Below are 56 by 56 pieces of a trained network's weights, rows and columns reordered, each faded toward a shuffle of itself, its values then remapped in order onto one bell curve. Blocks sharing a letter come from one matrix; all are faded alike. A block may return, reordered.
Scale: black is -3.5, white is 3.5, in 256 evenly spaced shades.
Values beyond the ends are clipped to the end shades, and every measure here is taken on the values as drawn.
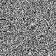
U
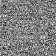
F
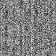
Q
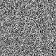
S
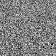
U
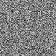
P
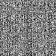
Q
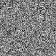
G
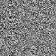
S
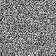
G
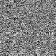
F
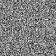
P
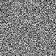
G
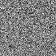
U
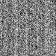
Q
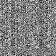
Q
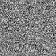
G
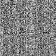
Q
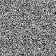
F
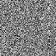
S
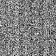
Q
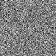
G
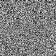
U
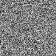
U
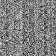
Q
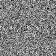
U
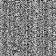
Q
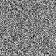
P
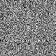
P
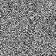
G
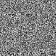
U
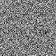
G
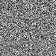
P
